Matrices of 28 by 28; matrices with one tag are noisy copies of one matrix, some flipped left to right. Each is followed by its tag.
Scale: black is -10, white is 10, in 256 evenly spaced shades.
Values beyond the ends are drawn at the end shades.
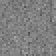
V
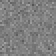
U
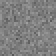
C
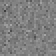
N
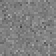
C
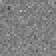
N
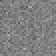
N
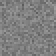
U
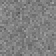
U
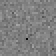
C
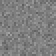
U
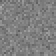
U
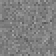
C
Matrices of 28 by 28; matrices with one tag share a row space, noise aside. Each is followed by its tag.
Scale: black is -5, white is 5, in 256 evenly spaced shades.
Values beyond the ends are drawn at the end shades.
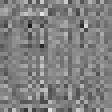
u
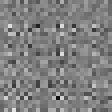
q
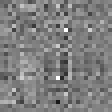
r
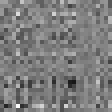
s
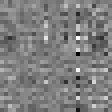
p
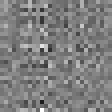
u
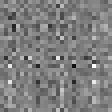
q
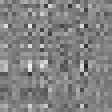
u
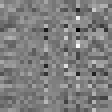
p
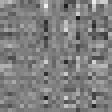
p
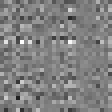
s
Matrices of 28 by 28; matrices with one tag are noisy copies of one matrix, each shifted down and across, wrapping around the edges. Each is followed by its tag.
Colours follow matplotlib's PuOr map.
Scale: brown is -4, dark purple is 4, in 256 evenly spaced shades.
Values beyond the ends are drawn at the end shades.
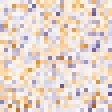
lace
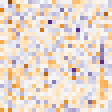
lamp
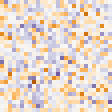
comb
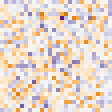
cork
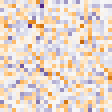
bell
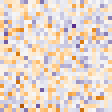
comb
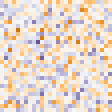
lace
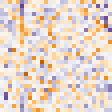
lamp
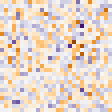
bell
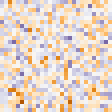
bell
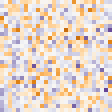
comb
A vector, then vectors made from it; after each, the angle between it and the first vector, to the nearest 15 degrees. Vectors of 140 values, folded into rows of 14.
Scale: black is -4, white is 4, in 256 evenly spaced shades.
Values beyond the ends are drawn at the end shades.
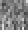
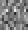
105 degrees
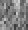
75 degrees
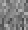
135 degrees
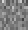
105 degrees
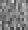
135 degrees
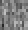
120 degrees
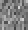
45 degrees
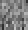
165 degrees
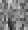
105 degrees
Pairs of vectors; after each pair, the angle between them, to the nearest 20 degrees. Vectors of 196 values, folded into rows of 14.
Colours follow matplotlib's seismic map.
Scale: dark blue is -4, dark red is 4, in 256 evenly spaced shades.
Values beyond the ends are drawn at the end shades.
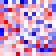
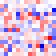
80 degrees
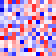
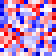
60 degrees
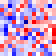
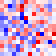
40 degrees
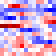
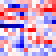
160 degrees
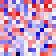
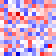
40 degrees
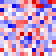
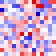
20 degrees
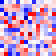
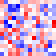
120 degrees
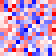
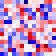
100 degrees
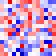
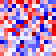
40 degrees
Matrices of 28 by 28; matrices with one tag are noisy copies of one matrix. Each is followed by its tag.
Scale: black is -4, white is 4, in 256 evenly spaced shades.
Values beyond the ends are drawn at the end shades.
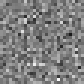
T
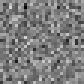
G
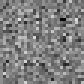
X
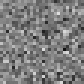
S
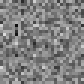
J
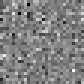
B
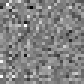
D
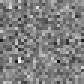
G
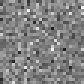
B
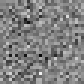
D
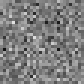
T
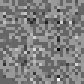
T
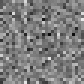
B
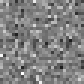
J
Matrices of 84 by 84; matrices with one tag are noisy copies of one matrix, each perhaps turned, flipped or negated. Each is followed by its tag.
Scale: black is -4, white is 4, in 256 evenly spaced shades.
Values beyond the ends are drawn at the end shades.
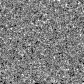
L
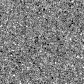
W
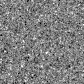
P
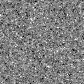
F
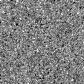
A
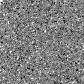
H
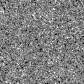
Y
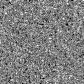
A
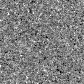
W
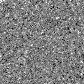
H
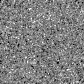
Y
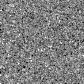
A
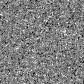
F
